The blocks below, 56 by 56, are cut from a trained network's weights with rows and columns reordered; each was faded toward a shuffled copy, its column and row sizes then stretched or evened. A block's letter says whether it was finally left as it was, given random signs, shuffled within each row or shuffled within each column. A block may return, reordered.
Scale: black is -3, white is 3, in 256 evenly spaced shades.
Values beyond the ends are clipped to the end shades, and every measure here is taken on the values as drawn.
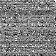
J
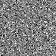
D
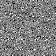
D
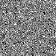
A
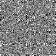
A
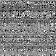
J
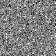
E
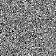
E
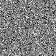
D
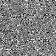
D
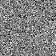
A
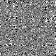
A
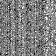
E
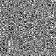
J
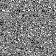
D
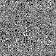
A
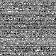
D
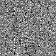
E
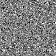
D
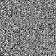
J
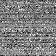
D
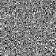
J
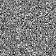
A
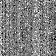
E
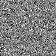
D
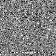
D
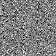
E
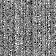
E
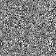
A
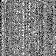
E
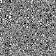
A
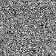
D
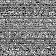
D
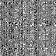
J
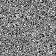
D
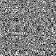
J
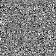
A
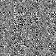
A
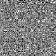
J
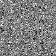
E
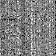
J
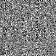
A
